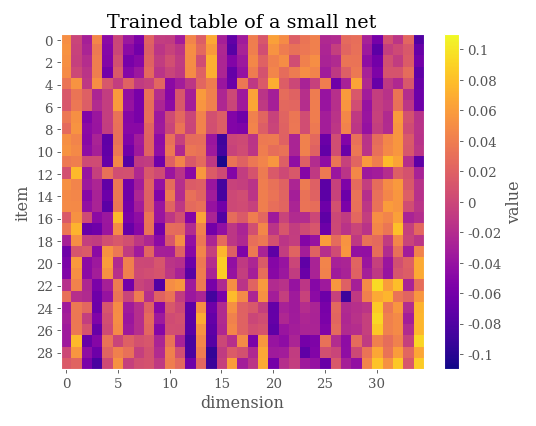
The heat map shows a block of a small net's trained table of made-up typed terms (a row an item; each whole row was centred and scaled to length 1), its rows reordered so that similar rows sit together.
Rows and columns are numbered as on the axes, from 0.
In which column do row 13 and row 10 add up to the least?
15
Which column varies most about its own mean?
34
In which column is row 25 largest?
30
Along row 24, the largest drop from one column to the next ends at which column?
14
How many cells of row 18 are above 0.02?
12
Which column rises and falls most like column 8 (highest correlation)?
24
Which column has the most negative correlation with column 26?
9
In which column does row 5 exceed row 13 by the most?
27
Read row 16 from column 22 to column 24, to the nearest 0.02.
-0.02 -0.02 0
